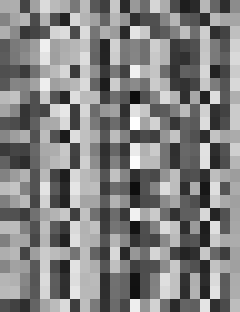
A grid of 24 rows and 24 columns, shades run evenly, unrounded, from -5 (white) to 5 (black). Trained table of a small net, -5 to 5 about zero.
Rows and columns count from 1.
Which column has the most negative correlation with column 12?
20
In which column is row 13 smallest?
14
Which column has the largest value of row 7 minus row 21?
18
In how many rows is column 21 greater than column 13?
11
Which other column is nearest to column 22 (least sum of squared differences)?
8
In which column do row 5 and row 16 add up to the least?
5
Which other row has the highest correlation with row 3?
9
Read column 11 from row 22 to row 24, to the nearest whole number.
3 3 3
